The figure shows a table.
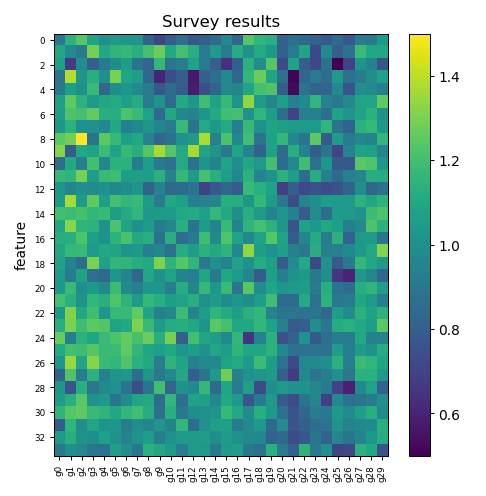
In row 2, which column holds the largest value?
g19
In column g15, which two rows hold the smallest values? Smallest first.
2, 12
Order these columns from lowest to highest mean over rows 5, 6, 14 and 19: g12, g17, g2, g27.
g12, g27, g17, g2
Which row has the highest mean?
23
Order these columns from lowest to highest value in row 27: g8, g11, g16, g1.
g16, g8, g11, g1
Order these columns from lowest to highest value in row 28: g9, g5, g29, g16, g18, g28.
g18, g29, g16, g5, g28, g9
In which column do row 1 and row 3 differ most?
g9
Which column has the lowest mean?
g21
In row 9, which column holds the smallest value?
g25
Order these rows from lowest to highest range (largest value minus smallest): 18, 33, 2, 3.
33, 18, 2, 3
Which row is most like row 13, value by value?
26
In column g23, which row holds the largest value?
8
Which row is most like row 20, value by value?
7
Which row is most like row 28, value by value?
19
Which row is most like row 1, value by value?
18
